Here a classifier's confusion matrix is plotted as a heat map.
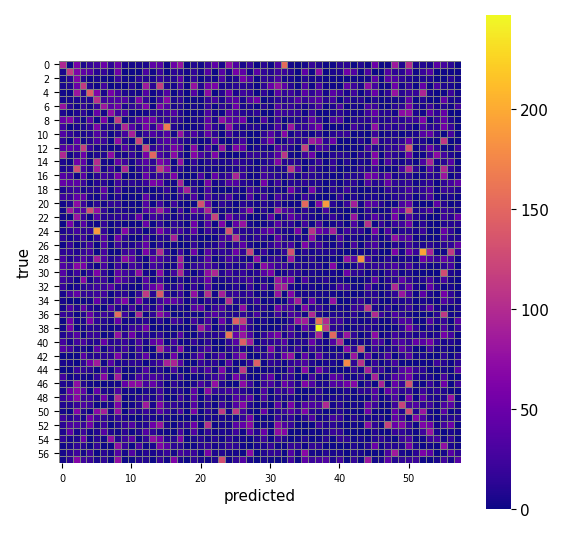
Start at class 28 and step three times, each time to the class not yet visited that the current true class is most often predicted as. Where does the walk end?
14
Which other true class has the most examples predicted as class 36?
24
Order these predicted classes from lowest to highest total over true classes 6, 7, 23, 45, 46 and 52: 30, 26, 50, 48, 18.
18, 30, 48, 26, 50
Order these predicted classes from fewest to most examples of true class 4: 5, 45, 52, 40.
40, 45, 5, 52
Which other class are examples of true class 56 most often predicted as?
48
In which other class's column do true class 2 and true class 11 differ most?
55
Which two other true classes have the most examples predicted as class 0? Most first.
13, 6
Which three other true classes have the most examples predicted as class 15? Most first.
9, 43, 5
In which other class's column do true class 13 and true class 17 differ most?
32
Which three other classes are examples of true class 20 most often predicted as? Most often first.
38, 35, 42
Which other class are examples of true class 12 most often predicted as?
50
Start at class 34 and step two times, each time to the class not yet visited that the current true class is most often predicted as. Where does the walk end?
5
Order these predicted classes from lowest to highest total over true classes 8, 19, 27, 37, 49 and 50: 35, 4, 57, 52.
57, 4, 35, 52
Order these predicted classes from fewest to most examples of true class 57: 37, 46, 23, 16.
46, 37, 16, 23
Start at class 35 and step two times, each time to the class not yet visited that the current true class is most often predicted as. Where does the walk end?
26
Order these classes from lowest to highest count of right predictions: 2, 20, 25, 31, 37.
2, 31, 25, 20, 37
